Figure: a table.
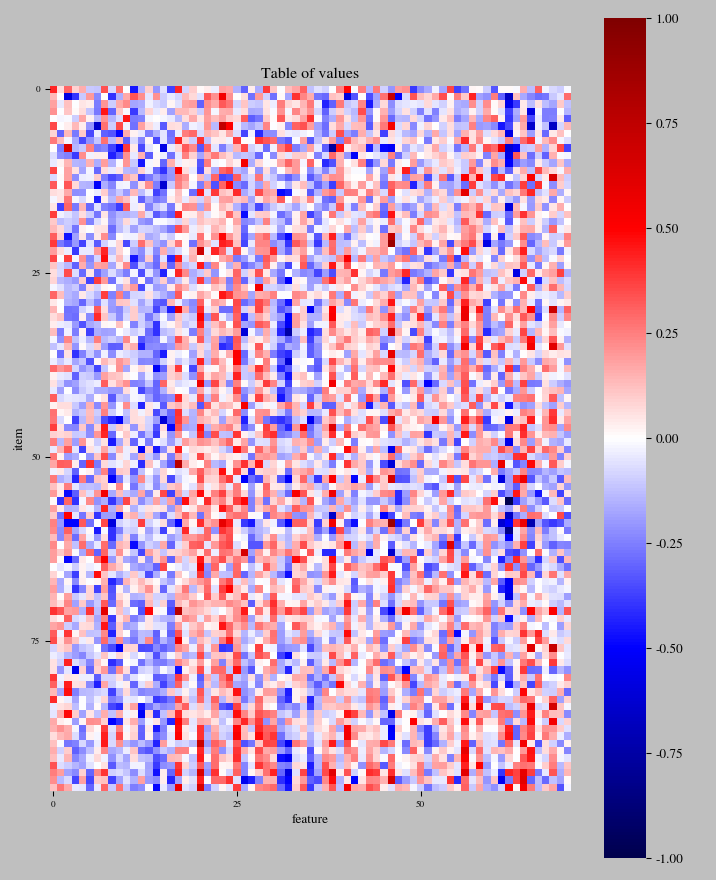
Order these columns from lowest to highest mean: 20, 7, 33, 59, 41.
59, 41, 33, 7, 20
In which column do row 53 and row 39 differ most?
41
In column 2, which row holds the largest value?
8
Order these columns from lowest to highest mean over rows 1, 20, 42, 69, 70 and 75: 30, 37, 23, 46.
37, 30, 46, 23
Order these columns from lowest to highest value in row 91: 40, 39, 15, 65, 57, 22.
15, 39, 57, 40, 22, 65
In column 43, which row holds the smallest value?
63
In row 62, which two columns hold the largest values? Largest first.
54, 40
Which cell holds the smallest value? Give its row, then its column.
56, 62
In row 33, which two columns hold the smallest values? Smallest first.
32, 26
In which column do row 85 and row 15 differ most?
65
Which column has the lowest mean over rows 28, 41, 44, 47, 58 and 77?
14
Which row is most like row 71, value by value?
51
